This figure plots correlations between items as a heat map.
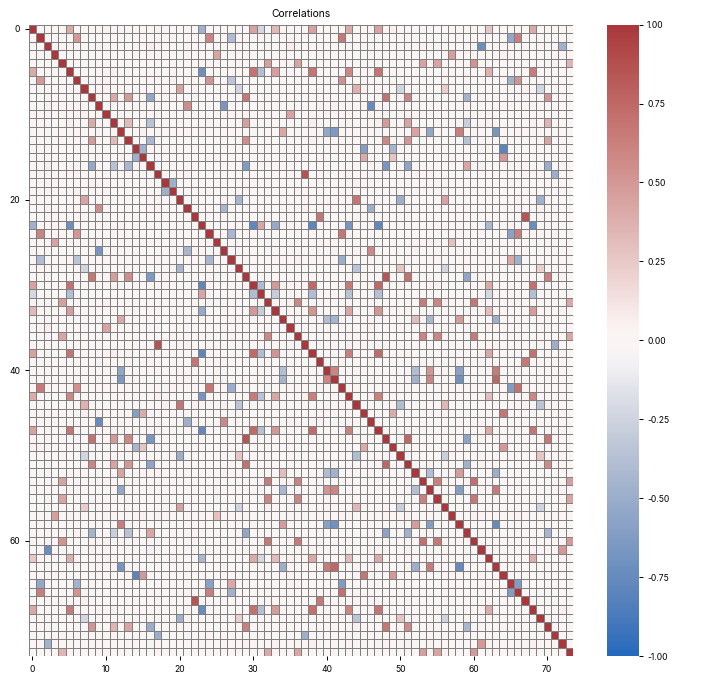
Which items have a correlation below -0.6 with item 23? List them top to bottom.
5, 30, 38, 43, 47, 68
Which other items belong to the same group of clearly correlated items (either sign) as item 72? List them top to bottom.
2, 61
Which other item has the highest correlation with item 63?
41
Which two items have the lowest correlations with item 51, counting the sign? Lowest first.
16, 59
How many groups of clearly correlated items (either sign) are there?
14
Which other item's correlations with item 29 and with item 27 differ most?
48
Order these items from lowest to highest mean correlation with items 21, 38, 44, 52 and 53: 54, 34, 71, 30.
54, 71, 34, 30
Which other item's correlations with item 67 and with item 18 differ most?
22
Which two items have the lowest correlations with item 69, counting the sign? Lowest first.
20, 44
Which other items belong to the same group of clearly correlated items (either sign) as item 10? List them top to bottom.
35
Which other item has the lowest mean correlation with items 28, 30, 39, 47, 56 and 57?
23
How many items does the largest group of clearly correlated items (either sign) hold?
11
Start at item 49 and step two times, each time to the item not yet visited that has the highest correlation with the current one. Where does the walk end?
45
